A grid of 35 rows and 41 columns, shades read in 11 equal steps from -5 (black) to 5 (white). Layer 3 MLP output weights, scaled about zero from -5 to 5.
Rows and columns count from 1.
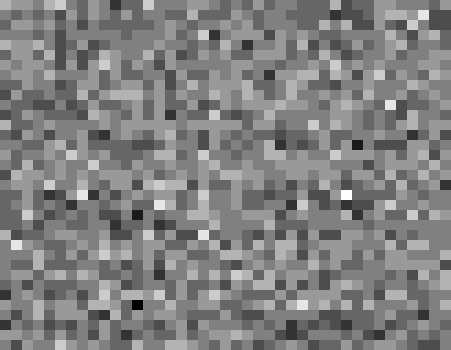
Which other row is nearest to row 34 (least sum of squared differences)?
23
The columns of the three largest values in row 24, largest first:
19, 14, 1
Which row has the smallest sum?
33
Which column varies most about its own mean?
32
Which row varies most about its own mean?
20
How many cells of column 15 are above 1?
4
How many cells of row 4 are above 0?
10
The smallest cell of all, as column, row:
13, 31
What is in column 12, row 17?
-1
